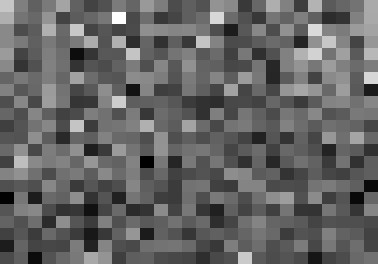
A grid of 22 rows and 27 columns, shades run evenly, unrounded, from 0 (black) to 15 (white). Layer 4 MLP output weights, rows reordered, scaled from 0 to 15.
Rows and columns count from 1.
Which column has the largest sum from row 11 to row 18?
2
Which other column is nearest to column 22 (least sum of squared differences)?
14
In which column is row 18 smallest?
7
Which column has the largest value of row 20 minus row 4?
10
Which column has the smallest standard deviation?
13
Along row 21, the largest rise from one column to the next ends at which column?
8
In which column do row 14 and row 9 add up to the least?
11
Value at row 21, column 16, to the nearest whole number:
3
